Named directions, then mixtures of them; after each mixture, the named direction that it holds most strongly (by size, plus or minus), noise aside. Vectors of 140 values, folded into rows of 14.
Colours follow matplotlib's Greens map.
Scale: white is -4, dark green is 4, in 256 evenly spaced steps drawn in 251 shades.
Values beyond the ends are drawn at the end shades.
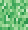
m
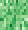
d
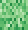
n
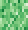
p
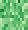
p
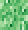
d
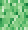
p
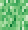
d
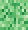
m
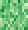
p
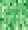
d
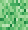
m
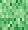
n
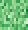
m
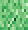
p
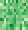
d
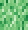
d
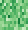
m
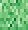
n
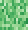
m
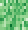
d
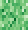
p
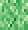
p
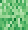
n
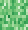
m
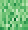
n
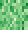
p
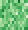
p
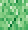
n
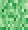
p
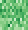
n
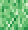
p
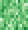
p
